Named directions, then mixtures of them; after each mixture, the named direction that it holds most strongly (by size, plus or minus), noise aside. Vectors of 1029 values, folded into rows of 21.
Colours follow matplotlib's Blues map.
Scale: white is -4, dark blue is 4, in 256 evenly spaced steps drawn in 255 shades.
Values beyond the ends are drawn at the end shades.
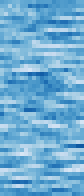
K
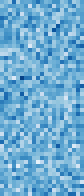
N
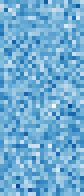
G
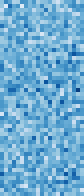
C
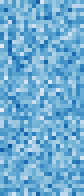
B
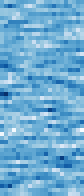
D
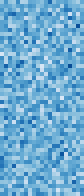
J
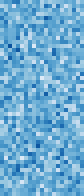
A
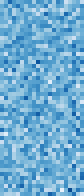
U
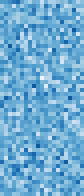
A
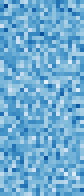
C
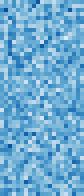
B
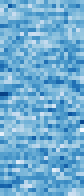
D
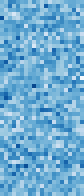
A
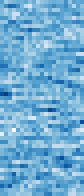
D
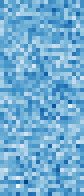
G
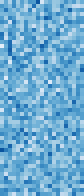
B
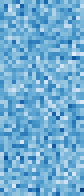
C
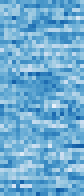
K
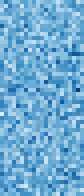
C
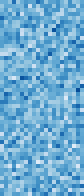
N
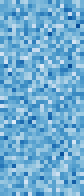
J
